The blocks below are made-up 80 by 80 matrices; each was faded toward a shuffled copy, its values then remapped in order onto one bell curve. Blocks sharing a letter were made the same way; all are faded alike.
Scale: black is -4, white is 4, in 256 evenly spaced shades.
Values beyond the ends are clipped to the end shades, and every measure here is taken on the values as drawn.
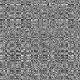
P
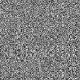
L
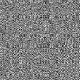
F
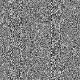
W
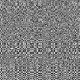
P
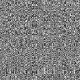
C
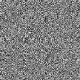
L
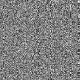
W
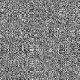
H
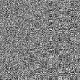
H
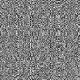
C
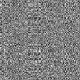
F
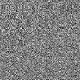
L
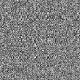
H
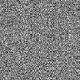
L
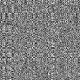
H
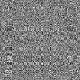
F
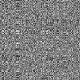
F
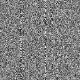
W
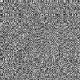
F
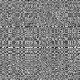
P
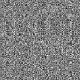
L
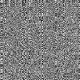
C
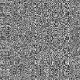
C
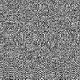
H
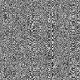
C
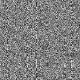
W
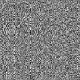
C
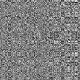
F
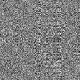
L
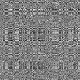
P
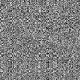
H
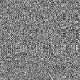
H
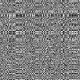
P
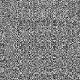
C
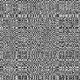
P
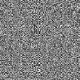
C
